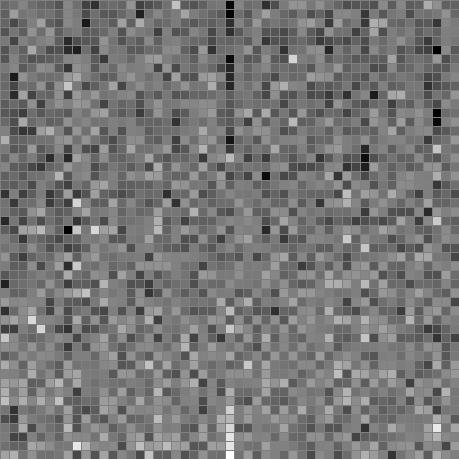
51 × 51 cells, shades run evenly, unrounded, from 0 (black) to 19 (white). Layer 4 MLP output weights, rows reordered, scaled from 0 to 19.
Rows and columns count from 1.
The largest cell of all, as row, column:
51, 26
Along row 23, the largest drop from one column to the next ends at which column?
20
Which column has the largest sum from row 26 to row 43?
41
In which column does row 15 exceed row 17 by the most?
11
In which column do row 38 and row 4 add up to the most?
37
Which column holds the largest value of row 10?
8
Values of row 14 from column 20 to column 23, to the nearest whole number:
4 8 9 8
